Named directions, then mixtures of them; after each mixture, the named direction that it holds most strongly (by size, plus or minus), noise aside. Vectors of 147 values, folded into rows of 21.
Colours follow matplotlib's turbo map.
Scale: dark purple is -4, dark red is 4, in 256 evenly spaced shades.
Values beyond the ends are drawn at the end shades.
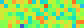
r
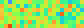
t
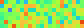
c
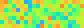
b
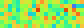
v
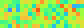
v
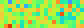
t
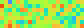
t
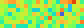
t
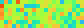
c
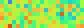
t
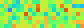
v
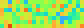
t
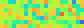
r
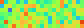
c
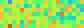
t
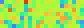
c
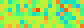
t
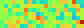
r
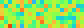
t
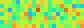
v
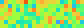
c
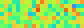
v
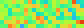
r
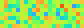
v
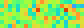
v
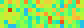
c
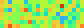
t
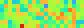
r
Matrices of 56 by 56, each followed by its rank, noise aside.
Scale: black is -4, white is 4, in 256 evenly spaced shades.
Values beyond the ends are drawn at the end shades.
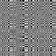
one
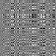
two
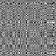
two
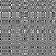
three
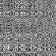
four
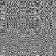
four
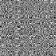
six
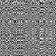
three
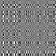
two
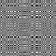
one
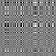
one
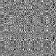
six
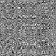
six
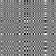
one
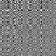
three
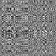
four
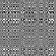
two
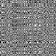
four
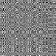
three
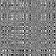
two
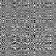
three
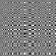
one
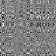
three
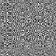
six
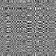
three
